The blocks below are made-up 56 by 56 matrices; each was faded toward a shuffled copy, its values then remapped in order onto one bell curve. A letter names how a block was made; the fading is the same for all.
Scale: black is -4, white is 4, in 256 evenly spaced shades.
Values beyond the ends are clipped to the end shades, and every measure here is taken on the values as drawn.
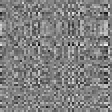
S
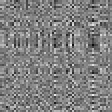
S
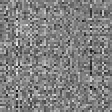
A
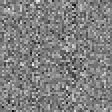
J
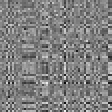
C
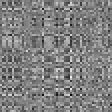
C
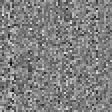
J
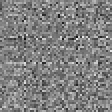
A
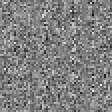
J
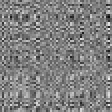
S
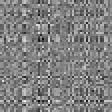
C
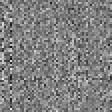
A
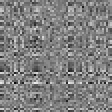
S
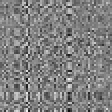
S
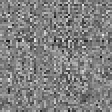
A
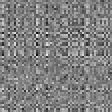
C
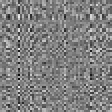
S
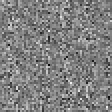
J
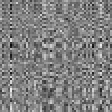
S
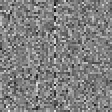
J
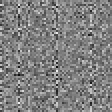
A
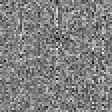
J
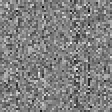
J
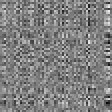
S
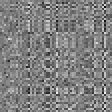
C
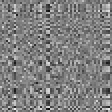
C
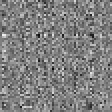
A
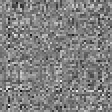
A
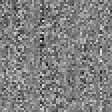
J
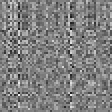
S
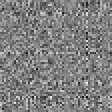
A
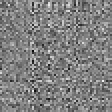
A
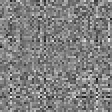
A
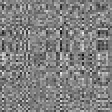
S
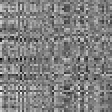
S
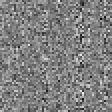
J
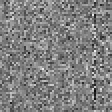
J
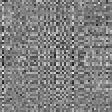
C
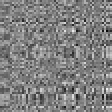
S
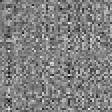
A
